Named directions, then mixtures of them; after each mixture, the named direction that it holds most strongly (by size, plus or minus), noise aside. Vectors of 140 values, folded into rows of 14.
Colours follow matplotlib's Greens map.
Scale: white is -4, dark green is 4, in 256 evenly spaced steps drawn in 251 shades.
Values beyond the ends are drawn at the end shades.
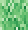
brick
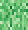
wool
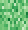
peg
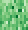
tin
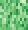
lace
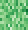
wool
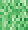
lace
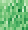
tin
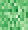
peg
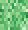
peg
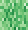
brick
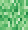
peg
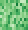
lace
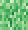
wool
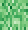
wool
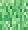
wool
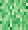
wool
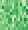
lace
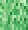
lace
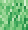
tin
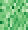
wool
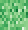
peg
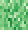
brick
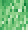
tin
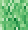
brick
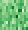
tin
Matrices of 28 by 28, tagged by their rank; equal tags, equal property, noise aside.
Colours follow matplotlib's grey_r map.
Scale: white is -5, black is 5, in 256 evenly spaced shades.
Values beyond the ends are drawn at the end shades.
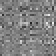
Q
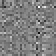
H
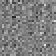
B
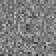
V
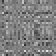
Q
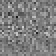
B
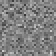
B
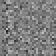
B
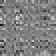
Q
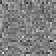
B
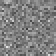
V
